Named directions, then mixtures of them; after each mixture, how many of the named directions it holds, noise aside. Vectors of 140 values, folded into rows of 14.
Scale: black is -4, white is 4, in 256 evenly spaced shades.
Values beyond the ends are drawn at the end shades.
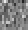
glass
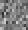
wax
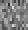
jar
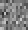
one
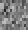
three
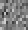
one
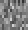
two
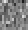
one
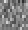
two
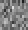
three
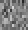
three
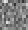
two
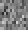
two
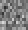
three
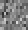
one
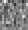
one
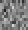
three
